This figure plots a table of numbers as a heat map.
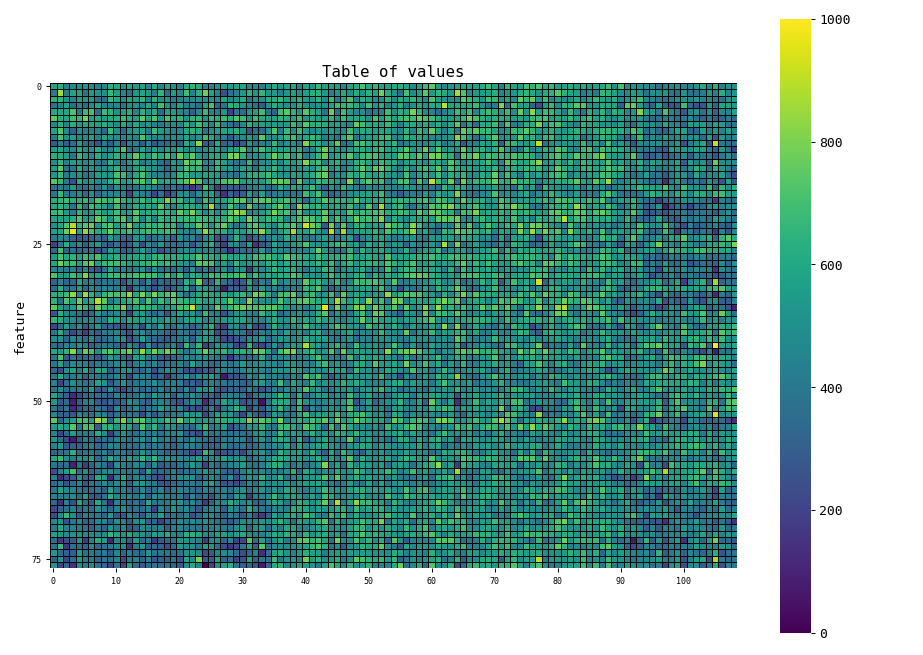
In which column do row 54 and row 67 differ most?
16
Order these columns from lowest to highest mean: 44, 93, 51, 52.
93, 44, 51, 52
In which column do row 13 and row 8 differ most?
105
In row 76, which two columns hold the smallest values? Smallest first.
24, 33
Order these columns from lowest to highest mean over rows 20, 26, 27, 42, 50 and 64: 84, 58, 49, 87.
84, 49, 58, 87
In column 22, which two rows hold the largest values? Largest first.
35, 15
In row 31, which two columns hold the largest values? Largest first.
77, 105
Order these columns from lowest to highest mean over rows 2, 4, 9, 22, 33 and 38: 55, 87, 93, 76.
87, 55, 93, 76
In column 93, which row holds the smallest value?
60
